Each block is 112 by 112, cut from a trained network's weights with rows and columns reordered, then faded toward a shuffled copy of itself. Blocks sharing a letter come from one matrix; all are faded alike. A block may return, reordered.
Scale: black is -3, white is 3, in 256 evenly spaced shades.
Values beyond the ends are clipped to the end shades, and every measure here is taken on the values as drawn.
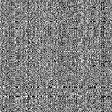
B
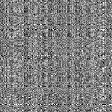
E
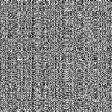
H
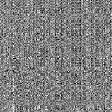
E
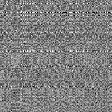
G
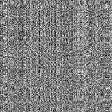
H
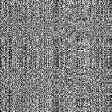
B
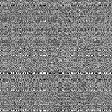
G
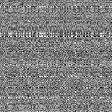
G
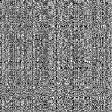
B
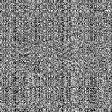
B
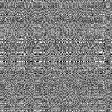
G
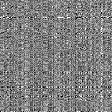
E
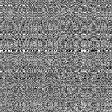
G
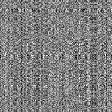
H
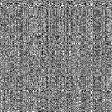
E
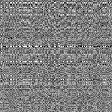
G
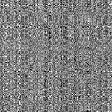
E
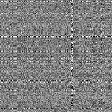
G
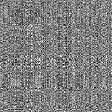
E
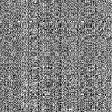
H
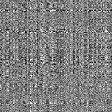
E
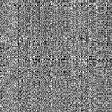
B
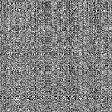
B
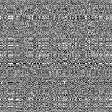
G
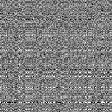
G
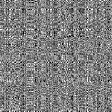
E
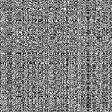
B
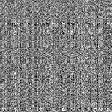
B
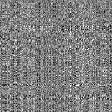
E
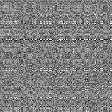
G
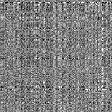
E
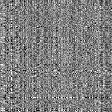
E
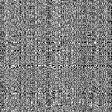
B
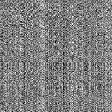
H
